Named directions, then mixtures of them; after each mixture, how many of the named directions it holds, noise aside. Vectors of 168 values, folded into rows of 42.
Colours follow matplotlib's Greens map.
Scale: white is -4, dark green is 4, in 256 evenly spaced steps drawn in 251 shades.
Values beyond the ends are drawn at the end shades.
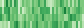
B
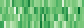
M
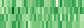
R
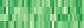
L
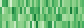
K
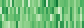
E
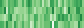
one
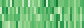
one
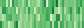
two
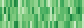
two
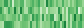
four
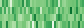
two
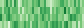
one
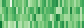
two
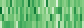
one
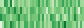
four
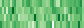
three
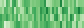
four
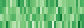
four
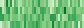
three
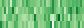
four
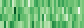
two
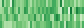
four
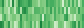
two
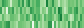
four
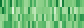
four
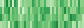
one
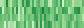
three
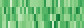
four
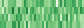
one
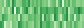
two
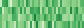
one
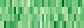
one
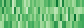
two
